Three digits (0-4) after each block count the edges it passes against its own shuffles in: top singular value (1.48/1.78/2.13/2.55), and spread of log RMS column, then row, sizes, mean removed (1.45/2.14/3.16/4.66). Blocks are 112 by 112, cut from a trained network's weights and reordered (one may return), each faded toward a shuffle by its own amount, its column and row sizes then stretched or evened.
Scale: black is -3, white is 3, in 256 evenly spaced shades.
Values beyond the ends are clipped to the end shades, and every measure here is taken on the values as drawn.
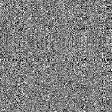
3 2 1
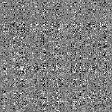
0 3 3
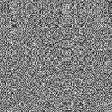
4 1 1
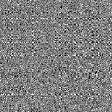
4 2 2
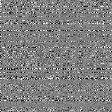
2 2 4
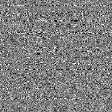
2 1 3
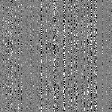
1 4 1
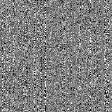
0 3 0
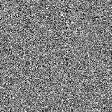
1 1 0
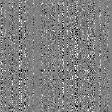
2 4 1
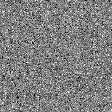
0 1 0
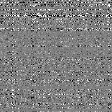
2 1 4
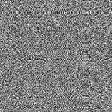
4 0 1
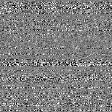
1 1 4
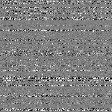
2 1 4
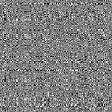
4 2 3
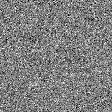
1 0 0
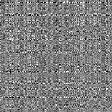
4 2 3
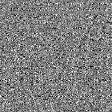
1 0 3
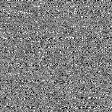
0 0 3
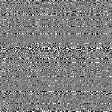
4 1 4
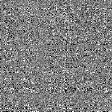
1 2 3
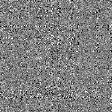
0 2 2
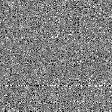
2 0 2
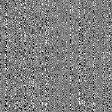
1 4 1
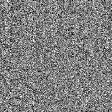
1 1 0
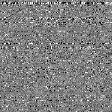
3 1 3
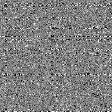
2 1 3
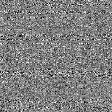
1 0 3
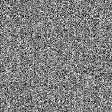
1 0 1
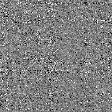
0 2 2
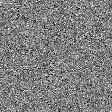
1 0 0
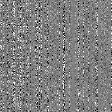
2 4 0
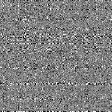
3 2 3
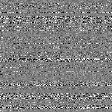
2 1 4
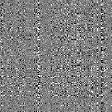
3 3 3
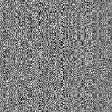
4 3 0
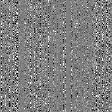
2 4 0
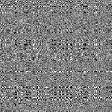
4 2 3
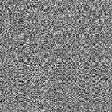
4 1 2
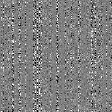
2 4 1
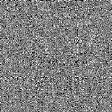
2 1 2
